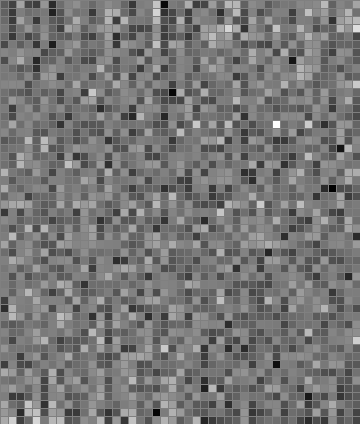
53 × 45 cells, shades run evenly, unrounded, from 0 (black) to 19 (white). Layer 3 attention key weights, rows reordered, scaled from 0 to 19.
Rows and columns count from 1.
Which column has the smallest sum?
21
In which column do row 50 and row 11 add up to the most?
36
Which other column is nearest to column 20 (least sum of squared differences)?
10
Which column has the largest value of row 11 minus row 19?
43
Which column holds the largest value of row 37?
4
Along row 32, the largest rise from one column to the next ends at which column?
28
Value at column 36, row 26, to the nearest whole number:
12
